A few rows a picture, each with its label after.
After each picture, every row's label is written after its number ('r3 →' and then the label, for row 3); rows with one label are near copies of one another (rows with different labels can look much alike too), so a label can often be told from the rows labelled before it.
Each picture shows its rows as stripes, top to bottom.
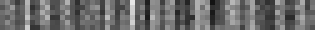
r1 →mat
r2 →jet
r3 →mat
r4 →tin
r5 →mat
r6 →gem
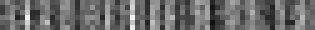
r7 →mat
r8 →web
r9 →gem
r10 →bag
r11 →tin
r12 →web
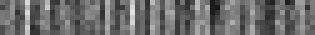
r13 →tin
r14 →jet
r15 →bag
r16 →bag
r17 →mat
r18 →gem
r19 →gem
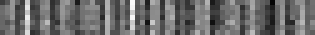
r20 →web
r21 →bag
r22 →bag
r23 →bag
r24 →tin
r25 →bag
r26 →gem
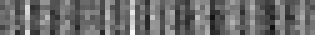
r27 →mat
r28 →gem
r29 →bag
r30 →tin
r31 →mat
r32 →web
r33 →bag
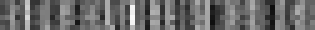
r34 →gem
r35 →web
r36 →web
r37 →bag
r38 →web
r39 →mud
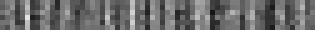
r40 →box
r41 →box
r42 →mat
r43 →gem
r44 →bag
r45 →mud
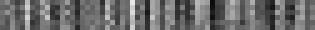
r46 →mat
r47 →tin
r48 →mat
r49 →tin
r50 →mud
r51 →web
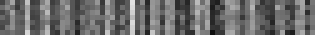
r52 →jet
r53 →mat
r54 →jet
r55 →mud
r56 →web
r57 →jet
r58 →tin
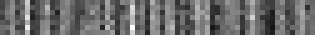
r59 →gem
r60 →jet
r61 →box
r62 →gem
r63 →mud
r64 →bag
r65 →mud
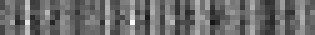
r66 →gem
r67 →gem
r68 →tin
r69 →box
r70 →bag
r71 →gem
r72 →gem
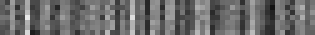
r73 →mud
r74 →box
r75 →mud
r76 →bag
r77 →mud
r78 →mud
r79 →gem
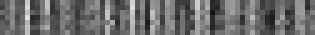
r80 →jet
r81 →jet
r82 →tin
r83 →gem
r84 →mud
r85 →tin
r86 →gem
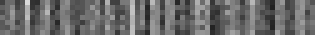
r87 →gem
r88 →box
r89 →jet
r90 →mud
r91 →box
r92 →web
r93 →mat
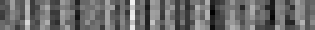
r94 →web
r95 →mud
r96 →web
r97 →web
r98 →tin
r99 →mat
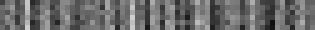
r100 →gem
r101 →bag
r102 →mud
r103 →mat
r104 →box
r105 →mud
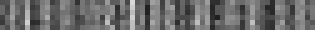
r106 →web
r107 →mud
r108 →mud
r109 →jet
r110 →gem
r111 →mud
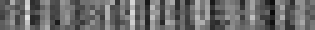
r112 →mud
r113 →gem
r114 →web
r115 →gem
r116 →box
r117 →tin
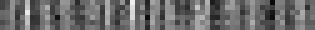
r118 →web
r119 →jet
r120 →bag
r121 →box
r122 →gem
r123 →box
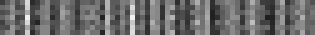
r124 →gem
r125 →bag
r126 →web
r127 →bag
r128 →gem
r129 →web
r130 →bag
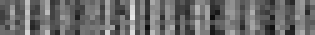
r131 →tin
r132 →jet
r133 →jet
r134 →web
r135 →gem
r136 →mud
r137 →tin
